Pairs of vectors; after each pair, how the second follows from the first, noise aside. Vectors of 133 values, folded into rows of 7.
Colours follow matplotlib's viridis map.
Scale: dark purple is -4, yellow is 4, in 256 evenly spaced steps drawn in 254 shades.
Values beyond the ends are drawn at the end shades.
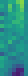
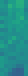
shrunk.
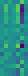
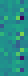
wrapped around, partly zeroed.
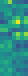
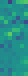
negated, partly zeroed.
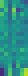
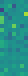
wrapped around, partly zeroed.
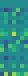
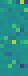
reversed, partly zeroed.
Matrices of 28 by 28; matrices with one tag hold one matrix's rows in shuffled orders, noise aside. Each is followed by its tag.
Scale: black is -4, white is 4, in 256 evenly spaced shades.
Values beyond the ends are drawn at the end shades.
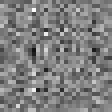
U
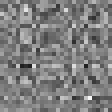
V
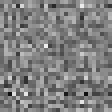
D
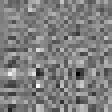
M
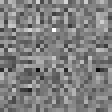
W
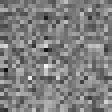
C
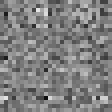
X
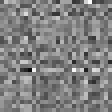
V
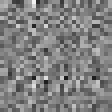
U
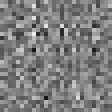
U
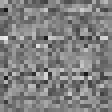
X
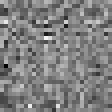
C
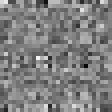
X
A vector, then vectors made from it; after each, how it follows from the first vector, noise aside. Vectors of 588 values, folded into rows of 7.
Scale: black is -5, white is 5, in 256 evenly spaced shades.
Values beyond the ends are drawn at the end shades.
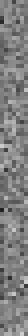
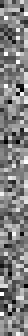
wrapped around, negated, scaled up.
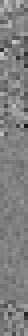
reversed, partly zeroed.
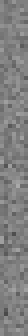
wrapped around, shrunk.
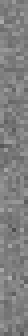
negated, shrunk.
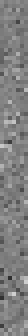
partly zeroed.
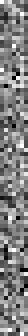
wrapped around, negated, scaled up.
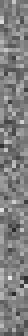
negated.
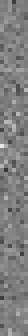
partly zeroed.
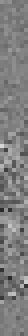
partly zeroed.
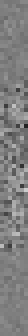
reversed, partly zeroed.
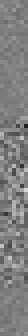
reversed, partly zeroed.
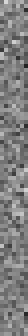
reversed.
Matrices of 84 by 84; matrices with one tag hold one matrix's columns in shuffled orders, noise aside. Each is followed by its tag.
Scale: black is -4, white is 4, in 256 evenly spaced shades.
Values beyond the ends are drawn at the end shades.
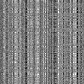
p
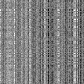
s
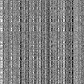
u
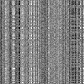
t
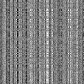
s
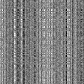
s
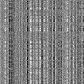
u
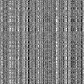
u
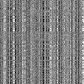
u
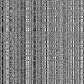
u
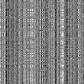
s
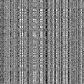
s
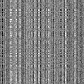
s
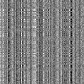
s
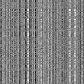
s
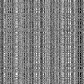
p
